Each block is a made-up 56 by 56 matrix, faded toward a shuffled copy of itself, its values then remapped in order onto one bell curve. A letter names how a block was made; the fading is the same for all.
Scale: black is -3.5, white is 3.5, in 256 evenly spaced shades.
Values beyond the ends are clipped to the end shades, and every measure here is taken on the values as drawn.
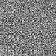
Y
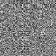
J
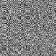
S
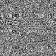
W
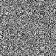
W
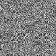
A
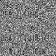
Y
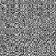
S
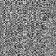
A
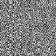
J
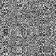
J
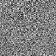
Y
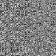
A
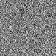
W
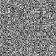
J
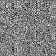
W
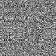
W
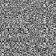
A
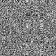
W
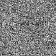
W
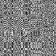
S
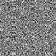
Y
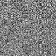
Y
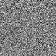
W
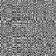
S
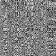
A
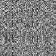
J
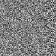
A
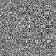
J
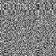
S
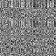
S
